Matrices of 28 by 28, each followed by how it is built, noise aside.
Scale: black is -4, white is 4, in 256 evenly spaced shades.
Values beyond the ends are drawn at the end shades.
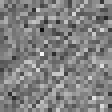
Hankel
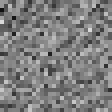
Hankel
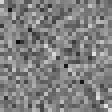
diagonal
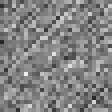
Hankel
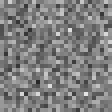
repeating columns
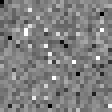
sparse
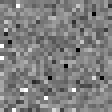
sparse
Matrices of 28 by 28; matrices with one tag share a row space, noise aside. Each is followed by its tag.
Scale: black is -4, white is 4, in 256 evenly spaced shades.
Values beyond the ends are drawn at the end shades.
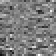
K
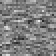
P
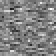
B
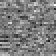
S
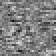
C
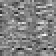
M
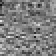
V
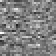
V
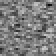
M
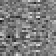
V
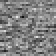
S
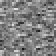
M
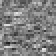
P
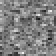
M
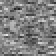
B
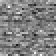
S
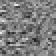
V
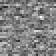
S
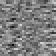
C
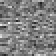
S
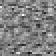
M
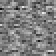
M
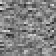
K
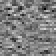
C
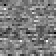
S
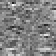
C
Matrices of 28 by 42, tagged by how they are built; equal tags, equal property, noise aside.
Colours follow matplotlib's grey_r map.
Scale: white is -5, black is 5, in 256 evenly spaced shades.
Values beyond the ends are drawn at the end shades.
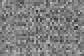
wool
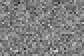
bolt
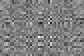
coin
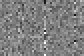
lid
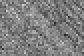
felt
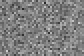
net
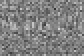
wool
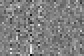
lid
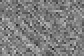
felt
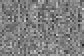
coin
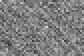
felt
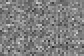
net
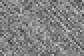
felt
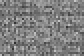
wool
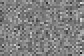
coin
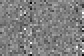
lid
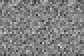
bolt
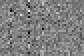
lid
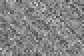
felt
